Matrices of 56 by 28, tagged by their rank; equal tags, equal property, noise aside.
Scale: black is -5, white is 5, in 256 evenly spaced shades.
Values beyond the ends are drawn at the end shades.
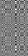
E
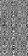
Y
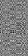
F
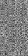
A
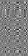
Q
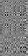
F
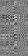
Q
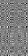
Q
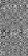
Y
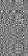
F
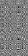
F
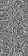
A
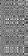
Q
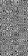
A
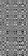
Q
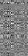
F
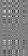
E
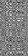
F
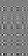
E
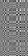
E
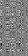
F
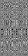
F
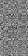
Y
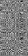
Y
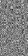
A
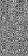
Y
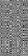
F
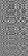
F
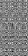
F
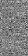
A
